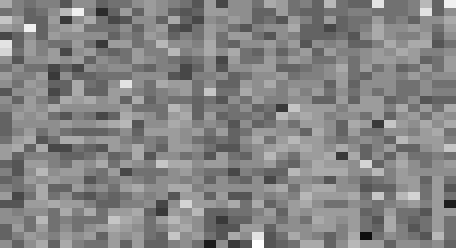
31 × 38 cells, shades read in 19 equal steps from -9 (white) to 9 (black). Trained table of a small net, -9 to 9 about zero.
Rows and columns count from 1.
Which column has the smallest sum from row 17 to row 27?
27
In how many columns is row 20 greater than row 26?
22
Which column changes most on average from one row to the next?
6
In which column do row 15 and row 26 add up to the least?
16
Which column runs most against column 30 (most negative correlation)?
18
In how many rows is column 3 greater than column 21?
9
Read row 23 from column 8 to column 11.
3 1 0 -1
